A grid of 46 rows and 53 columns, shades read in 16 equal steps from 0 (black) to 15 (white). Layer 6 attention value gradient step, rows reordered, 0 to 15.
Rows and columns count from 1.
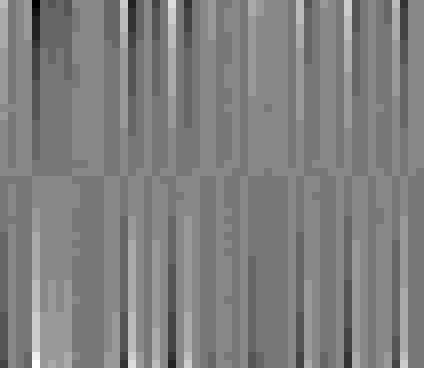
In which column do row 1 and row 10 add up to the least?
5
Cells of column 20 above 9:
5
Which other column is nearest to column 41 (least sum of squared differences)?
33
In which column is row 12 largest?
22
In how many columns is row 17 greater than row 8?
9
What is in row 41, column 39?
9
